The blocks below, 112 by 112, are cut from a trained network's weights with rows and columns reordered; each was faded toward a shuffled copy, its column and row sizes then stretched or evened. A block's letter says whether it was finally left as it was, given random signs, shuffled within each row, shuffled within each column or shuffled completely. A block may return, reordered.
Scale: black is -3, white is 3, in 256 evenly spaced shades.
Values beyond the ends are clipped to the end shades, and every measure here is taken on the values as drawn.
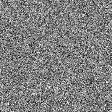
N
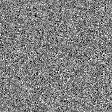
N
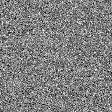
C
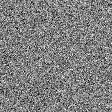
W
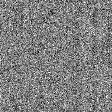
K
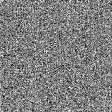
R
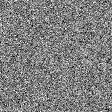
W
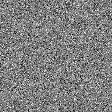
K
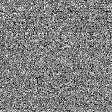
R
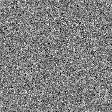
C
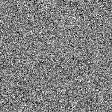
N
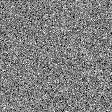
W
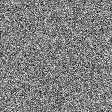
W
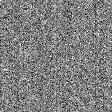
K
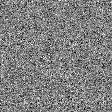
N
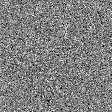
K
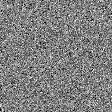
K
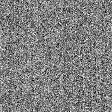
K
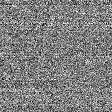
C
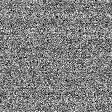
C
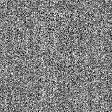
R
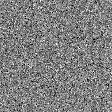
W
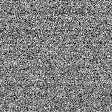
C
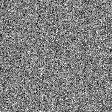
K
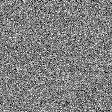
C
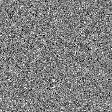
N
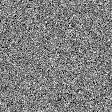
W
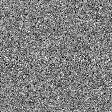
C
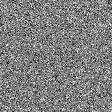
C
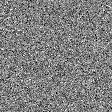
W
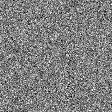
K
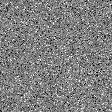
W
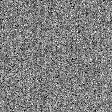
K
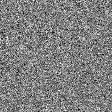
N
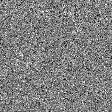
N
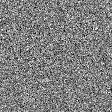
C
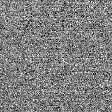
R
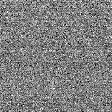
R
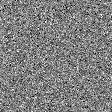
W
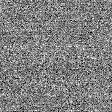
C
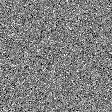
W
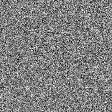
N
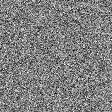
W
